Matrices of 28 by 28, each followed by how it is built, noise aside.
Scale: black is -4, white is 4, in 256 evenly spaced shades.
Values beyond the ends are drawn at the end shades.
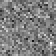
Toeplitz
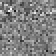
uneven rows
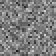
repeating rows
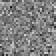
noise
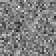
noise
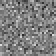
noise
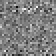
uneven rows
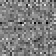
uneven rows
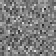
repeating columns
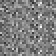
repeating rows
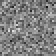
noise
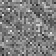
Toeplitz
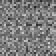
repeating columns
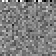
uneven rows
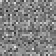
repeating columns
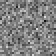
repeating columns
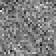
Toeplitz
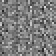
repeating rows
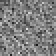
Toeplitz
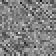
Toeplitz
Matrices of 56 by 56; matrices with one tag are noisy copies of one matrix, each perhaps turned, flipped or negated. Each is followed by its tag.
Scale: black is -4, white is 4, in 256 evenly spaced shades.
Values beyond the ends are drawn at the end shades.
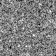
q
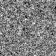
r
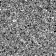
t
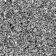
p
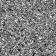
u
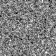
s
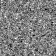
u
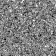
u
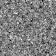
s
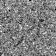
t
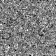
t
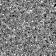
p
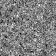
u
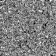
p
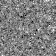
r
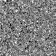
p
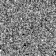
p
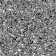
u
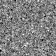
p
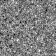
u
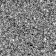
p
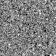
p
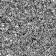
r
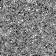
q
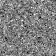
u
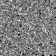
p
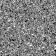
p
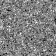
q
